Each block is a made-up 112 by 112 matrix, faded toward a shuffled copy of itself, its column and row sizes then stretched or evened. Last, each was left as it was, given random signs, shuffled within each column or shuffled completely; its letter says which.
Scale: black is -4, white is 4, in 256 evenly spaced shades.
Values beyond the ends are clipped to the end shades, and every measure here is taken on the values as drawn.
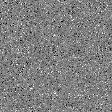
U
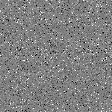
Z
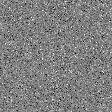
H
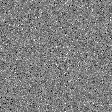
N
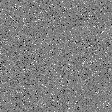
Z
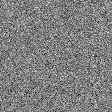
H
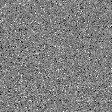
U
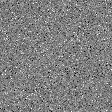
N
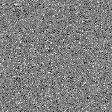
U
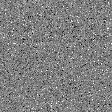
H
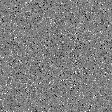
U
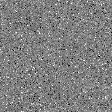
U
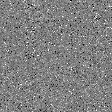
Z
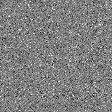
U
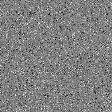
Z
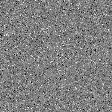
H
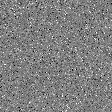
N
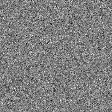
Z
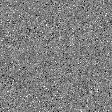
Z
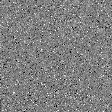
Z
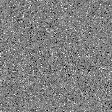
Z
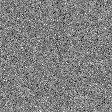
N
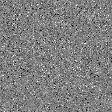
Z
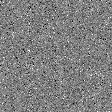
H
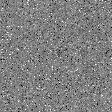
H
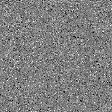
U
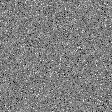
N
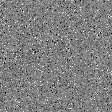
H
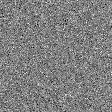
N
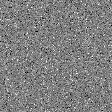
H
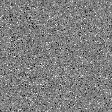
U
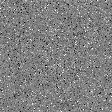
H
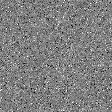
U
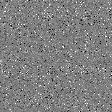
U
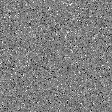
H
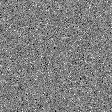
N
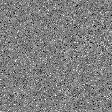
U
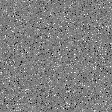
U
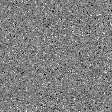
H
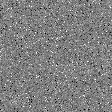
H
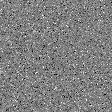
N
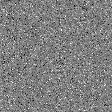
H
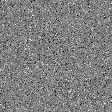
H
